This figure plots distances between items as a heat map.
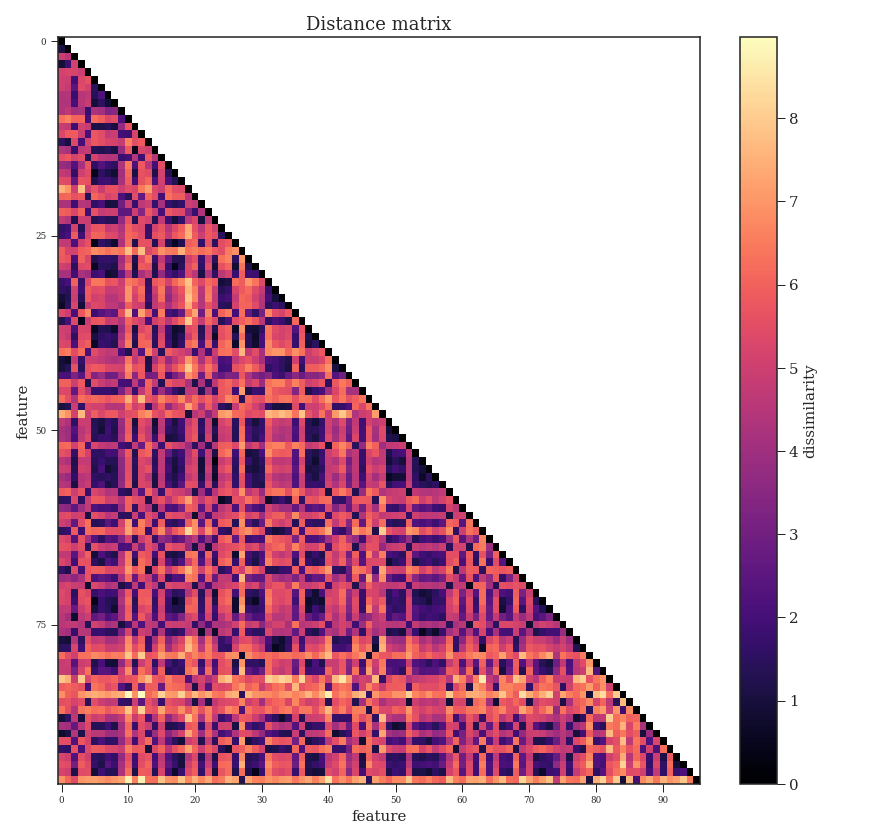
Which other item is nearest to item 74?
2
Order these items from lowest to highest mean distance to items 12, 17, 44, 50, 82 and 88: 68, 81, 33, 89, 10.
81, 10, 89, 33, 68
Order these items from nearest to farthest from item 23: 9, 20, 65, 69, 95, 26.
26, 69, 9, 65, 20, 95
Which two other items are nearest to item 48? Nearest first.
19, 82
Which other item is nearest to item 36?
3
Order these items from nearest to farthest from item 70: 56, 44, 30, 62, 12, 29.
44, 12, 30, 56, 29, 62
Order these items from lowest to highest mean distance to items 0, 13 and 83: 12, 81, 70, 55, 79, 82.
70, 12, 55, 81, 79, 82
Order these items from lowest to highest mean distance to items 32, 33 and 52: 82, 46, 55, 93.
55, 93, 46, 82
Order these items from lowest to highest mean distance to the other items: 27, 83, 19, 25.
25, 83, 19, 27
